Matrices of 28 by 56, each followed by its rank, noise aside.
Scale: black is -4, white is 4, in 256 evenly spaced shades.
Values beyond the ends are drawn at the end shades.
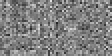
six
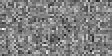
seven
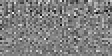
six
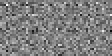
six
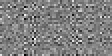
four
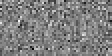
six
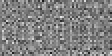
six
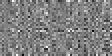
four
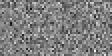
seven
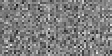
seven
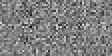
six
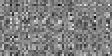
four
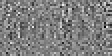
six
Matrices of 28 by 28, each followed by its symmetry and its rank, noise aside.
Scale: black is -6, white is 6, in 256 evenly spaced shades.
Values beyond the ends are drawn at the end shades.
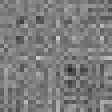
symmetric, rank four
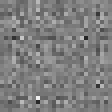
no symmetry, rank three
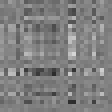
antisymmetric, rank two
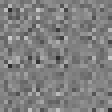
symmetric, rank three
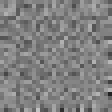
no symmetry, rank four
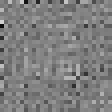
symmetric, rank four
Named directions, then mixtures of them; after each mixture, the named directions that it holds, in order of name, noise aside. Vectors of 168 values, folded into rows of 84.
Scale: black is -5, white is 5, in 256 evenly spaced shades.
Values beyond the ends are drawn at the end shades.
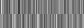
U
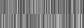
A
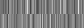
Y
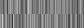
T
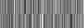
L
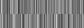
T, U.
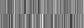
L.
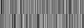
A, U.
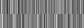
T, U.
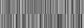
A, U.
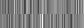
L, Y.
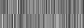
A, T.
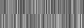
A.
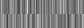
U, Y.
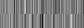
L.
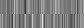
L, T.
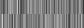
A, T.
